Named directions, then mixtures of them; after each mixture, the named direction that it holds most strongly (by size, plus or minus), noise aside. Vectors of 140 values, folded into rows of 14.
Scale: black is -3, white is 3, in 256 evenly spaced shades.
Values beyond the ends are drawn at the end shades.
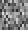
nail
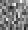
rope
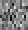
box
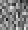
rope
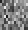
nail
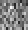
rope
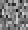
nail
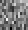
rope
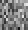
nail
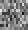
nail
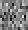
box
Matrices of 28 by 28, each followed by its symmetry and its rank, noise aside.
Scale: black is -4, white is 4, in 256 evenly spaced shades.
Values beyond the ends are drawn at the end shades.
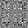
no symmetry, rank three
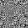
no symmetry, rank five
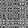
symmetric, rank three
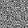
antisymmetric, rank four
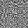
no symmetry, rank five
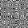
antisymmetric, rank four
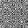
symmetric, rank four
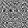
no symmetry, rank three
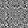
antisymmetric, rank four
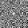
symmetric, rank three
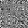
no symmetry, rank five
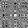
symmetric, rank three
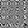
no symmetry, rank three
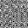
no symmetry, rank five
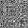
symmetric, rank four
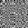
no symmetry, rank three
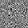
no symmetry, rank five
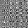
no symmetry, rank three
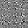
no symmetry, rank five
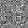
antisymmetric, rank four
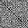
symmetric, rank four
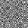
symmetric, rank four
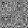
symmetric, rank three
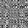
antisymmetric, rank four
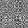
antisymmetric, rank four
